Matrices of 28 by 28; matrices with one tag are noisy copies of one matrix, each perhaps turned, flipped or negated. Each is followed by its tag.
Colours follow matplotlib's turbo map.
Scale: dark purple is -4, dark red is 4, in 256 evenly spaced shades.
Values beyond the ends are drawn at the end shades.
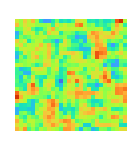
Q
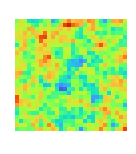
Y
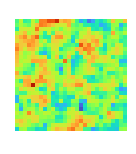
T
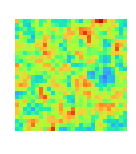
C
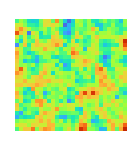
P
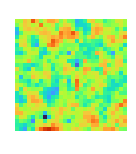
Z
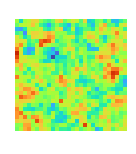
Z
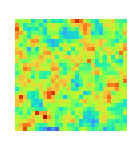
Z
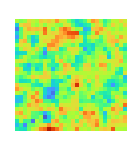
Z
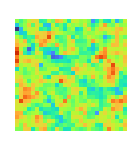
Z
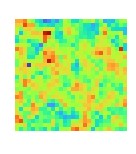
Z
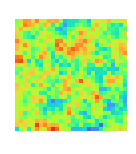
T
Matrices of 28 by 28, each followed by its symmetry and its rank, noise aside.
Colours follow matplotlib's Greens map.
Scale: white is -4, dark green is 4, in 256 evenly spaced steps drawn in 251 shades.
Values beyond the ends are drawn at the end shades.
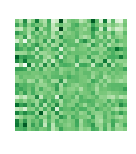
antisymmetric, rank two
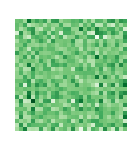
antisymmetric, rank four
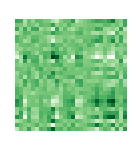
no symmetry, rank two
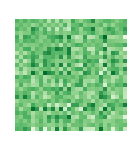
symmetric, rank three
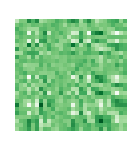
no symmetry, rank two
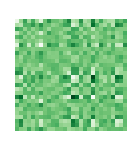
symmetric, rank two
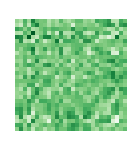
symmetric, rank three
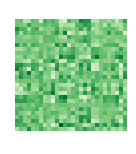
antisymmetric, rank four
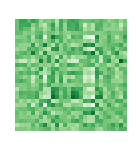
no symmetry, rank three
